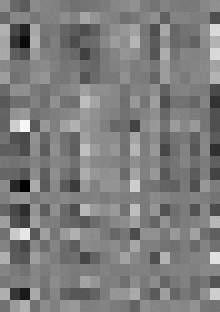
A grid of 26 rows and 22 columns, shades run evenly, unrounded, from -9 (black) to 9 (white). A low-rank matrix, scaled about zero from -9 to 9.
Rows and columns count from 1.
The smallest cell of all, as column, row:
3, 16
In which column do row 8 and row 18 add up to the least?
22
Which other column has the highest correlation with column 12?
14
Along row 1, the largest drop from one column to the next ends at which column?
2
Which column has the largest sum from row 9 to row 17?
9
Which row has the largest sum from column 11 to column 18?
4
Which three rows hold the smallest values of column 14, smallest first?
11, 20, 26
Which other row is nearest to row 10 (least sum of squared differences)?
8
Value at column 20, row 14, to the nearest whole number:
-1
